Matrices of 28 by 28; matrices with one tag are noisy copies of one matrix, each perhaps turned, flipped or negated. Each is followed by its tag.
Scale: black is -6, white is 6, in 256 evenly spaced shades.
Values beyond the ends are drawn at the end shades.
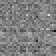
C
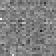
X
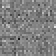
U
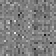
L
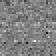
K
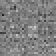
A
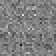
L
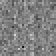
K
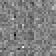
K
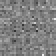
X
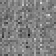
A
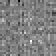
X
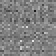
L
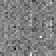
C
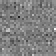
U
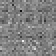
L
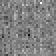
A
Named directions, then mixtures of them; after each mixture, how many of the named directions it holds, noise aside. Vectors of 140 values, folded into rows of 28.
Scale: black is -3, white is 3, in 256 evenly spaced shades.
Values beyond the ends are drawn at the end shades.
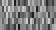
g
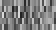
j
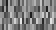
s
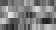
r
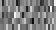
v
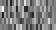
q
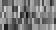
two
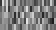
four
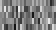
three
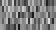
one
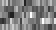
two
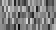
one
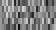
one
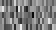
two
